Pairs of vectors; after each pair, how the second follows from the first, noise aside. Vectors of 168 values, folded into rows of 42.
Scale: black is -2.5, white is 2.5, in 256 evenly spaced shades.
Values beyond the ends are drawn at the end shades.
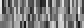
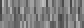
negated, shrunk.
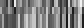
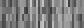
wrapped around, negated, shrunk.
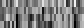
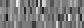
wrapped around, negated, partly zeroed.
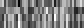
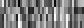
copied.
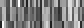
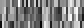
copied.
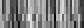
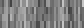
wrapped around, negated, shrunk.
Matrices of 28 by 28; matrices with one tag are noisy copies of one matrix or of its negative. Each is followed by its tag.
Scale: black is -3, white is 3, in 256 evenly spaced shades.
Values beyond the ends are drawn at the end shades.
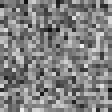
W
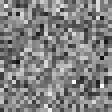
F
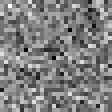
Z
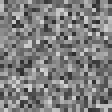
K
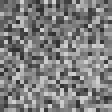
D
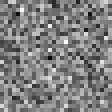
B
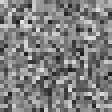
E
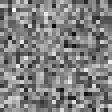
W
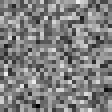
Z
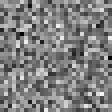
E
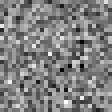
E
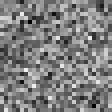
Z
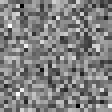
B
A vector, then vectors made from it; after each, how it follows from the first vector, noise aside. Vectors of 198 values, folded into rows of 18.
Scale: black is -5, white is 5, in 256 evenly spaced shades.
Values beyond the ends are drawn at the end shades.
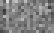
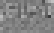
reversed, negated, partly zeroed.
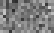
negated.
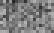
negated.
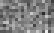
reversed.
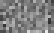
reversed.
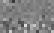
wrapped around, partly zeroed.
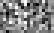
wrapped around, negated, scaled up.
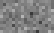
reversed, negated, partly zeroed.
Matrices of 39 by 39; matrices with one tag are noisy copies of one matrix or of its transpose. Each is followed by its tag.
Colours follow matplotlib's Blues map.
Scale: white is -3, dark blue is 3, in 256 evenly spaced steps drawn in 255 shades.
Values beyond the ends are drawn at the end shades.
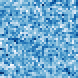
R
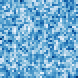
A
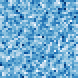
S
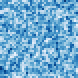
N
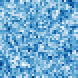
N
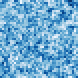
N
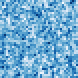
R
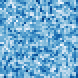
A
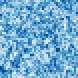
N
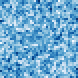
A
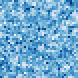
N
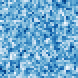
N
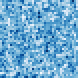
R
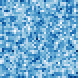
A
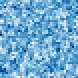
N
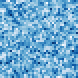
S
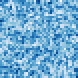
A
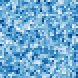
A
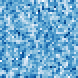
R
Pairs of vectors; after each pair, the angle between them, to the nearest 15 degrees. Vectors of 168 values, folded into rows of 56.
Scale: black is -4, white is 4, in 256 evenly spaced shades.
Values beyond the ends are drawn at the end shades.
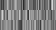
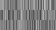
135 degrees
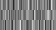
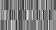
90 degrees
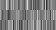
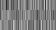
150 degrees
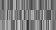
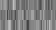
45 degrees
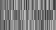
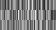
105 degrees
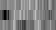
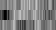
15 degrees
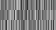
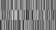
75 degrees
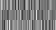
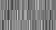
60 degrees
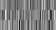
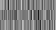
90 degrees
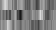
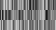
60 degrees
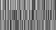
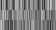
90 degrees
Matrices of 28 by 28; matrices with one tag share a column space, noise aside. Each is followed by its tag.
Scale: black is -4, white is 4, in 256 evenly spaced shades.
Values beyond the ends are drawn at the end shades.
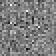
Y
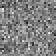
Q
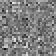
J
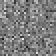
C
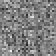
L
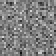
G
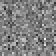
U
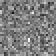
U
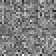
C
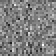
Q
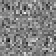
U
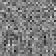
L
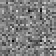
J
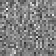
G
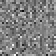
C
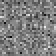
G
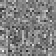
L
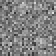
U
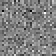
C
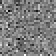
C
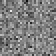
C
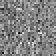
Q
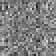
U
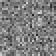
U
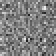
U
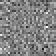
Y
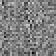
G
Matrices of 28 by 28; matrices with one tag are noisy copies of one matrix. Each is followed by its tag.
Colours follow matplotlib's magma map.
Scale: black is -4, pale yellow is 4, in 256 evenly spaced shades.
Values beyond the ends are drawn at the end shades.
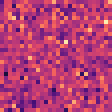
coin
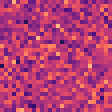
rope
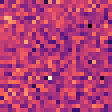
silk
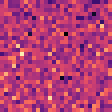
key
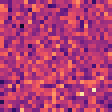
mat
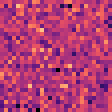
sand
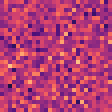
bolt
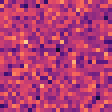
silk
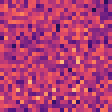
bolt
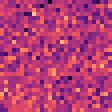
key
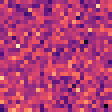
key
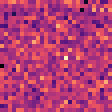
rope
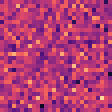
bolt
